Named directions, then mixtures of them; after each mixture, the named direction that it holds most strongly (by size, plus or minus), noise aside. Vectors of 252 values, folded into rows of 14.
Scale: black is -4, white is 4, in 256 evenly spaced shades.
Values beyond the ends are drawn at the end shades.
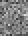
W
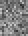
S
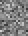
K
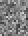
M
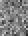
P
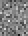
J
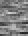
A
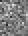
K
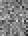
P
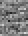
A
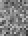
P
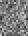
M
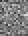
W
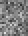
S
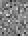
J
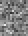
S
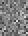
M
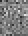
W
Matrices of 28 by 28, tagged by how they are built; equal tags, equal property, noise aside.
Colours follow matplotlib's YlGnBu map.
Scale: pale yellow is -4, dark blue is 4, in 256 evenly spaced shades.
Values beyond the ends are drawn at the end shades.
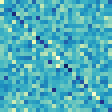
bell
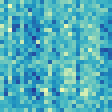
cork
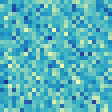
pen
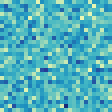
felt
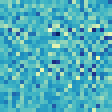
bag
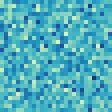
felt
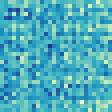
cork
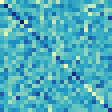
bell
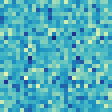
felt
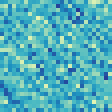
pen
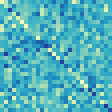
bell
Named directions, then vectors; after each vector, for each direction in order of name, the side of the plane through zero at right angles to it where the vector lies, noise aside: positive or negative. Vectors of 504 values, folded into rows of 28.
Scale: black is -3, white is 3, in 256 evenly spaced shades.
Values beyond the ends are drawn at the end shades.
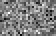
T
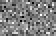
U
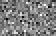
positive, positive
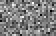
positive, negative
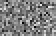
negative, negative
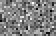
positive, negative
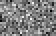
positive, negative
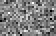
positive, negative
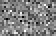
positive, positive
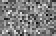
positive, positive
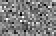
negative, negative
